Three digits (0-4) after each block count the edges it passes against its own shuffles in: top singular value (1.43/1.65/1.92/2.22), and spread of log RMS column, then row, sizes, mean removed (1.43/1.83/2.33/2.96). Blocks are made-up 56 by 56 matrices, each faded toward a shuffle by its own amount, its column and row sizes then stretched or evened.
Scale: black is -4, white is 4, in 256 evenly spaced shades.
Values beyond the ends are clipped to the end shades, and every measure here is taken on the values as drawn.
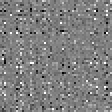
2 3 2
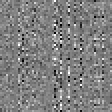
3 4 1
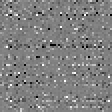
3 1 3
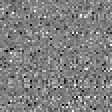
3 0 1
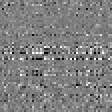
4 1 4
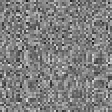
3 3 0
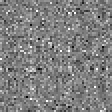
2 0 1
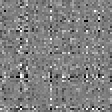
4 3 3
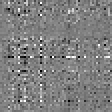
4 3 3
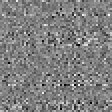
3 1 3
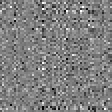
4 2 2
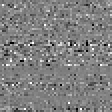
0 1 4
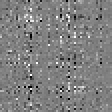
3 4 2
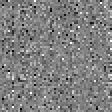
0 2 0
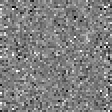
1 2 0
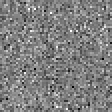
0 0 0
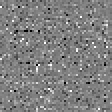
1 1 1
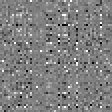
4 3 2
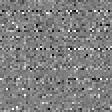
3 0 4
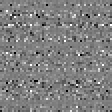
0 1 4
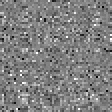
3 0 2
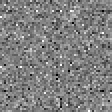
1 0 0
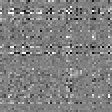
4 3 4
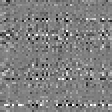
4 2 4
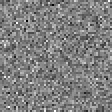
0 0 0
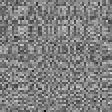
4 0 2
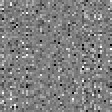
3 3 0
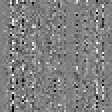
3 4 1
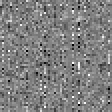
0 4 0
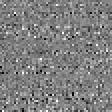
1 1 3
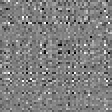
4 2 3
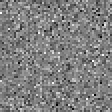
0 0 0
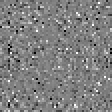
2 1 1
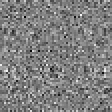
3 0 2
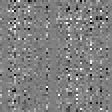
2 4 2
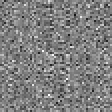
4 1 0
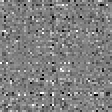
0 2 3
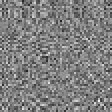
4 1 1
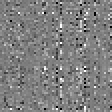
3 4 2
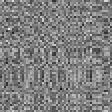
4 2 1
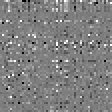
2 2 3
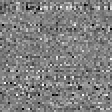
3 0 3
